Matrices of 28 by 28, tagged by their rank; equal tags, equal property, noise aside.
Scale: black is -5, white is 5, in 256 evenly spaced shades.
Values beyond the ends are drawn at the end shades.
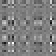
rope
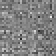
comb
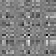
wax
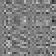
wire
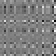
rope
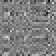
comb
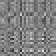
wax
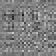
comb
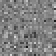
comb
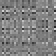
wax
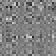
wire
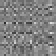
wire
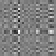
rope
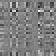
wax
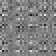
wax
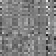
wire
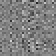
wire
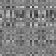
wax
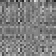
wire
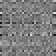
wire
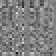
wire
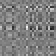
wax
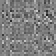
comb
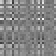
rope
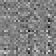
comb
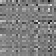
wax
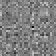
comb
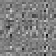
comb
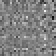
comb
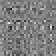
comb
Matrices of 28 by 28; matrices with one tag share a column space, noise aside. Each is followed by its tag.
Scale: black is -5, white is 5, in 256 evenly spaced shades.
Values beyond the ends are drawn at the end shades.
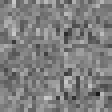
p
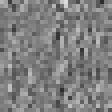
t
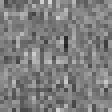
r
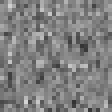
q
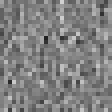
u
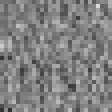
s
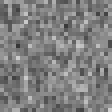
s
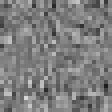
p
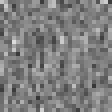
t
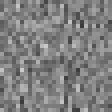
s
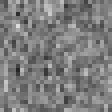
s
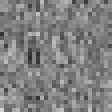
r
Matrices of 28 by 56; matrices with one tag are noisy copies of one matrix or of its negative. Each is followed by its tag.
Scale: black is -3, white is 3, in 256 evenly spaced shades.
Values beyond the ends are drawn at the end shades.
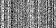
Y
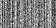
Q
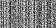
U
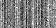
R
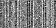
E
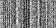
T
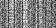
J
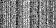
T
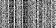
J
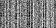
E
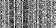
J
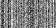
Y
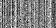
Q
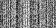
T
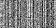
E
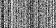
Y
